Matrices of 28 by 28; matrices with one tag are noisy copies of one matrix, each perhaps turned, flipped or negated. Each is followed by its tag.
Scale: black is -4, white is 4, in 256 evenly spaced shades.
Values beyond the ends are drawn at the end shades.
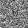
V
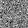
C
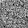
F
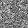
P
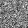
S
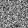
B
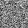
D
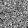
S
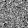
S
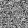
D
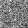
F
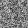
P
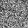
F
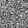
D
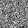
C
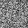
F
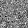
P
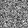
S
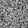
B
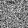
B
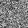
P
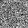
F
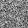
S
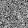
P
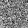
F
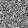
D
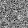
P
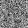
C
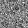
P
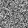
V
